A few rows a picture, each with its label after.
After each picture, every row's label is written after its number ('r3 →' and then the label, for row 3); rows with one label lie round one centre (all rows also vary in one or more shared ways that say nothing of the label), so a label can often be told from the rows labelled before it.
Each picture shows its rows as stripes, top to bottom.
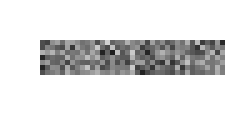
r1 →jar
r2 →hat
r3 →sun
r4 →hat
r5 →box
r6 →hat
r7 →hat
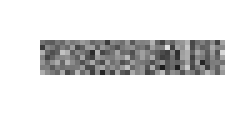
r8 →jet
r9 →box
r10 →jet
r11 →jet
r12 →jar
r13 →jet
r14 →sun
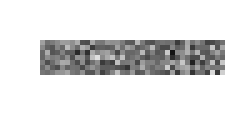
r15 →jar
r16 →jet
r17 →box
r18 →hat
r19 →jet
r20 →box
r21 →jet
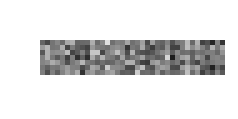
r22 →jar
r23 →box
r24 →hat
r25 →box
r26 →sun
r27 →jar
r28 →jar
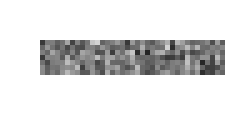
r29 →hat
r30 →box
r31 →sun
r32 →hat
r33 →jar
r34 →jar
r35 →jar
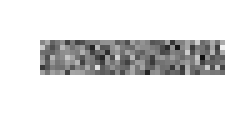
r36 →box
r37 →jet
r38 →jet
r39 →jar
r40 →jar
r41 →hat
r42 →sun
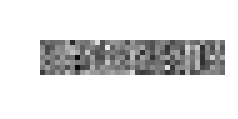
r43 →hat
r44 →jar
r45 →jar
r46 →box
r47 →jar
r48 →box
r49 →hat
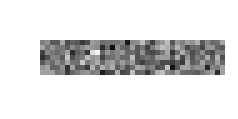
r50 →box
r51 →sun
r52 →hat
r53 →hat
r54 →hat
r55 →box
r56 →sun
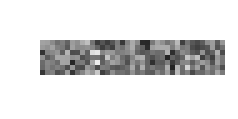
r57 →sun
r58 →sun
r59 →hat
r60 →jar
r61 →hat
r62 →box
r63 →hat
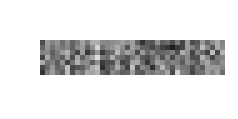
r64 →hat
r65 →hat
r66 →jet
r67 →hat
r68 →sun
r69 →hat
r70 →hat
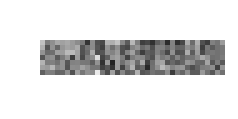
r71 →jar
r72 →jar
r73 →jar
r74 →hat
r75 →sun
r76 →sun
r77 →hat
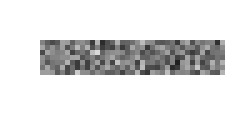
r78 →jet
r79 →sun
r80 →hat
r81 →jar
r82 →jet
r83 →box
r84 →sun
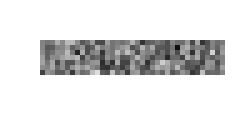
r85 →jar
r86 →jet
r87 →jet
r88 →jar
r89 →sun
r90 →sun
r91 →hat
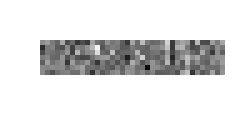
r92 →box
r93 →hat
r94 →hat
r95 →box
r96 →box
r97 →sun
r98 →jet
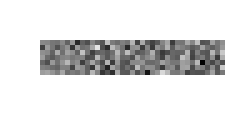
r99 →box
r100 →hat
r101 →jet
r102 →jet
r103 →jar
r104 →jet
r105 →sun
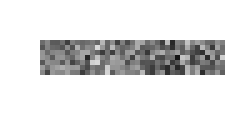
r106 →box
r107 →hat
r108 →sun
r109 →jet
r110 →hat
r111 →jar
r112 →jar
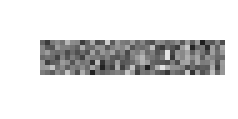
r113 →jar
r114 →jet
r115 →box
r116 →box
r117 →jet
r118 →sun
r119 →jet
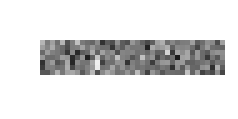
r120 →sun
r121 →sun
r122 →box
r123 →jet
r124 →hat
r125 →hat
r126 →jar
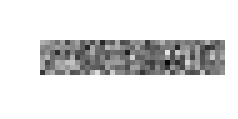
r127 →sun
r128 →jar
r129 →box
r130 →box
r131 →jar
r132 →jar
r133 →hat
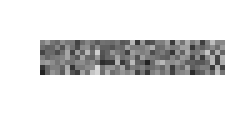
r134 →box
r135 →jet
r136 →hat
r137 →jet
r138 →sun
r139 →hat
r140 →hat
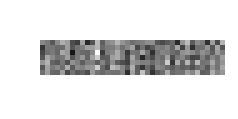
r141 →jet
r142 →hat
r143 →hat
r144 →hat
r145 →box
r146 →hat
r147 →box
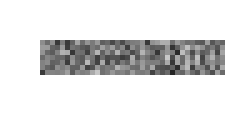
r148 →sun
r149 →box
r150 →jet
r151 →box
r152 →box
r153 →jet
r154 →hat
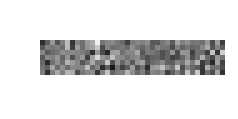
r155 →hat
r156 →hat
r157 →jet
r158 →hat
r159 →jar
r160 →sun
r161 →jar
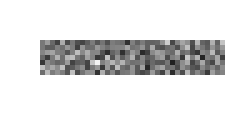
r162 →box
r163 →jet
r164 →sun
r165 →jar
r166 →hat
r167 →sun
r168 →box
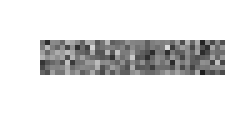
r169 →jar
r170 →box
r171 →jar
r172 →sun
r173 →hat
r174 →hat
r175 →jar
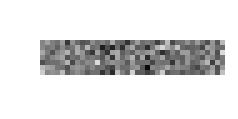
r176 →box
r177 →sun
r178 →jet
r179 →sun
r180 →hat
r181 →sun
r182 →sun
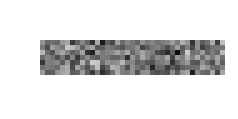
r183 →jet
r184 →jar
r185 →jet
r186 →box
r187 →hat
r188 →hat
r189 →jet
